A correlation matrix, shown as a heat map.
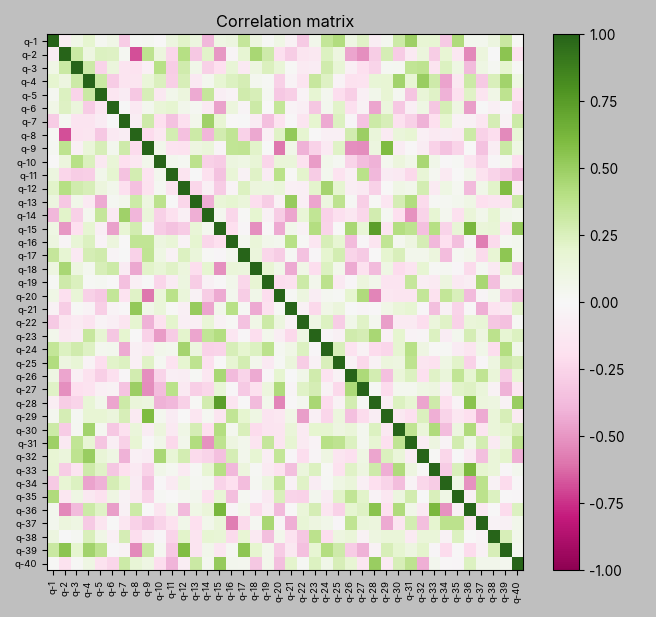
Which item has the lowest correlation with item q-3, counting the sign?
q-36
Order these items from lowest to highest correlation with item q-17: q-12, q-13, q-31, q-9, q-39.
q-31, q-13, q-12, q-9, q-39
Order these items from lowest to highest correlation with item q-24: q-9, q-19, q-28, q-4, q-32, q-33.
q-28, q-9, q-33, q-32, q-4, q-19
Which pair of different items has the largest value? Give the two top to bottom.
q-15, q-28
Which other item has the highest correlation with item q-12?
q-39
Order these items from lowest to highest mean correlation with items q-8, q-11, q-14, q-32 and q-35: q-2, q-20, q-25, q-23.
q-2, q-25, q-23, q-20
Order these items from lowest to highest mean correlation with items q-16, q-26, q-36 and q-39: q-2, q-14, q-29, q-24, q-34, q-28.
q-34, q-2, q-14, q-29, q-24, q-28
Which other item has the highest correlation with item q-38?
q-23
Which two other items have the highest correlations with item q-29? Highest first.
q-9, q-16
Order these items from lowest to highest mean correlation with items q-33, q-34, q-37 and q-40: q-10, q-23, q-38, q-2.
q-10, q-2, q-38, q-23
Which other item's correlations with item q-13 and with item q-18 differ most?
q-21
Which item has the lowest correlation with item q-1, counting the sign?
q-14
